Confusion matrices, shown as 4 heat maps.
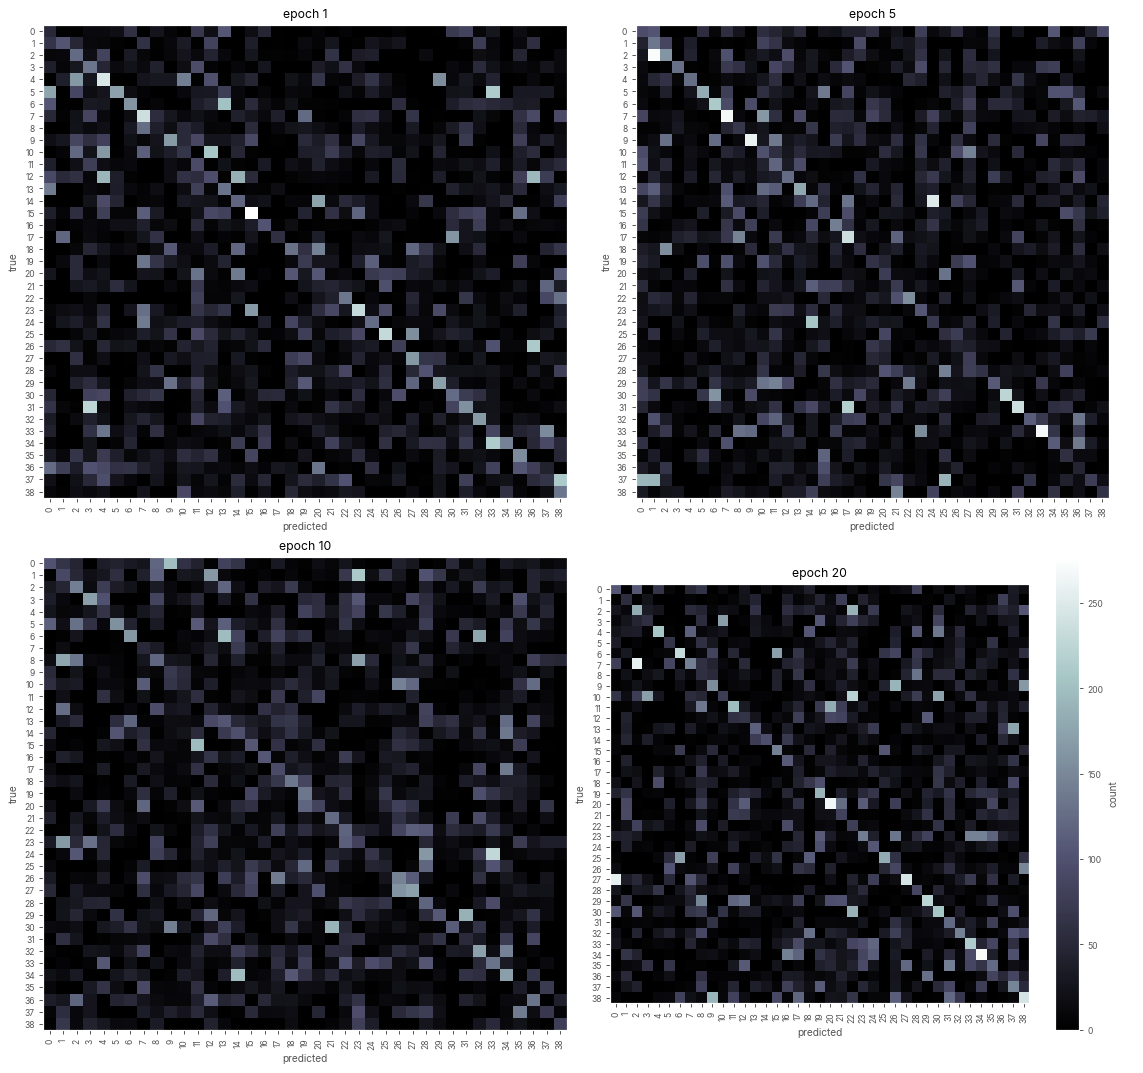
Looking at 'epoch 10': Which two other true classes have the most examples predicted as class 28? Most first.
24, 25
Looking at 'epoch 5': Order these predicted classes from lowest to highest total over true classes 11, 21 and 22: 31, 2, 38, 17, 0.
38, 17, 2, 31, 0
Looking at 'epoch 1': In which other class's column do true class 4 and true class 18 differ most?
2
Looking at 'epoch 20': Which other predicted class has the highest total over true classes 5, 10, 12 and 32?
22
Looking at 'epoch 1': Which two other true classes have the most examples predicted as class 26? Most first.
30, 20
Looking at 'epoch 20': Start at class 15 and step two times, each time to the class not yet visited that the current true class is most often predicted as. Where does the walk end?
6
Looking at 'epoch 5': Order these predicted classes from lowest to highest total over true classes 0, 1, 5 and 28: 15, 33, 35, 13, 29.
33, 13, 29, 35, 15
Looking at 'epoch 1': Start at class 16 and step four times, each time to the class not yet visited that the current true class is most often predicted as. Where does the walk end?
22
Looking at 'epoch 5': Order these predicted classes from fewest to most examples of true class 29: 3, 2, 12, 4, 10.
3, 4, 2, 12, 10
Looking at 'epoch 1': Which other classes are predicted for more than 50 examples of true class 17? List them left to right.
1, 8, 30
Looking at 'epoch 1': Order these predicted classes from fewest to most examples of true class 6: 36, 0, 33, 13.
36, 33, 0, 13
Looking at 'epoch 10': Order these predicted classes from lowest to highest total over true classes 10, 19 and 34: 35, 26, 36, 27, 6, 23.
23, 6, 35, 27, 26, 36
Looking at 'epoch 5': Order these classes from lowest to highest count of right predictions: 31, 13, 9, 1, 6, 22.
1, 22, 13, 6, 31, 9
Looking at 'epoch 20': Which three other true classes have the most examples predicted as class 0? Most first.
27, 30, 7
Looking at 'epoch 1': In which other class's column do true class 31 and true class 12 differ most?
3
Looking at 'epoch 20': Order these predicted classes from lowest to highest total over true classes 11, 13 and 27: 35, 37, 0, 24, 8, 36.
35, 36, 24, 8, 37, 0
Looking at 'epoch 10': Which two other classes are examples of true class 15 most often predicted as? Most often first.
11, 35
